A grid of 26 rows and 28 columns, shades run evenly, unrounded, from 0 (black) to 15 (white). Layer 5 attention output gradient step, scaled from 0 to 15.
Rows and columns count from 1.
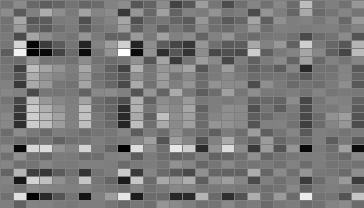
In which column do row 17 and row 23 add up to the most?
3
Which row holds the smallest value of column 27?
7
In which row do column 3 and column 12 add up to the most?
19
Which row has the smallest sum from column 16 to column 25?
9
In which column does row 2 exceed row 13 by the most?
24
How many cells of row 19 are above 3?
23
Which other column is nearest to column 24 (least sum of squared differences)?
28
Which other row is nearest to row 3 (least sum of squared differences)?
4
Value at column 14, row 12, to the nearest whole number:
10
